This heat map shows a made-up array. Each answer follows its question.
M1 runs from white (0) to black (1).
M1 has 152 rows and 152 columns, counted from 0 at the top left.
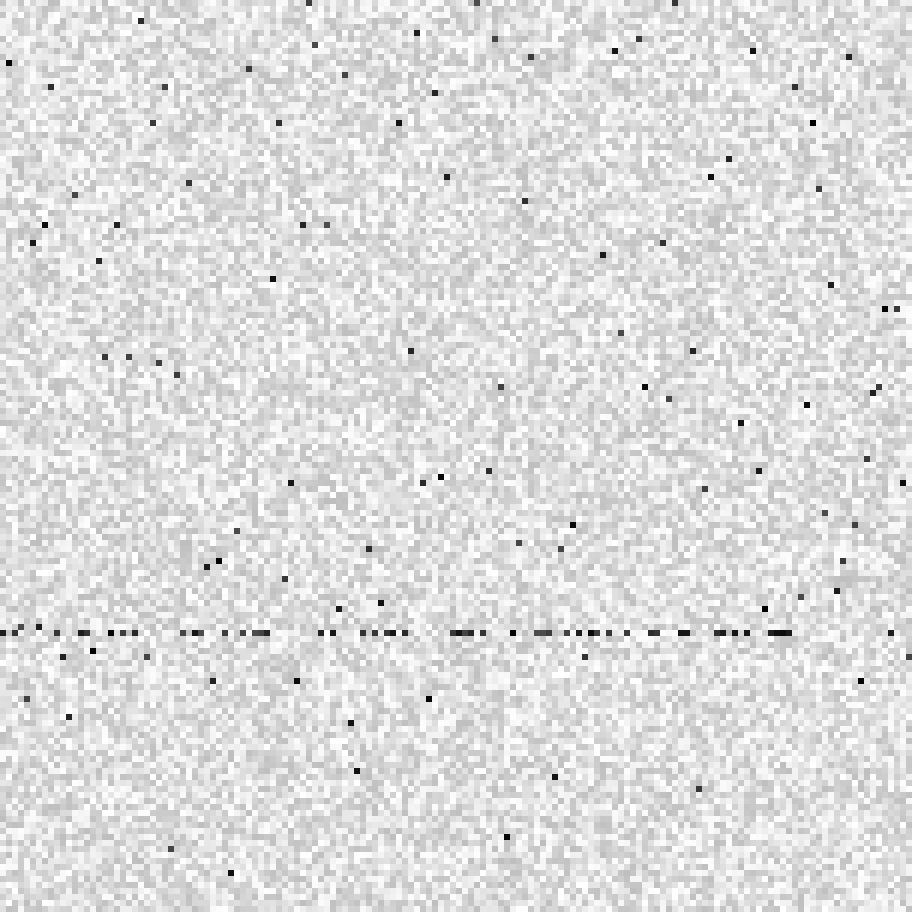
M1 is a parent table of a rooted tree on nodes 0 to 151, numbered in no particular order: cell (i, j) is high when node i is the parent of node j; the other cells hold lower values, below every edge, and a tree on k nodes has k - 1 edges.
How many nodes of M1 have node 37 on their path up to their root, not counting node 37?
5
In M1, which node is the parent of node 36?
93
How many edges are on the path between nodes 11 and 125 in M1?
5
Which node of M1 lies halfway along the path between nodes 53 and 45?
20
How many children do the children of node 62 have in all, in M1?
2
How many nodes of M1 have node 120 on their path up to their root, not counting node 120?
3
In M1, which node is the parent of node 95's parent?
33
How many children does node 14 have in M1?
3
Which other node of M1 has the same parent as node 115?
68
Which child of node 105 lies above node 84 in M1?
98
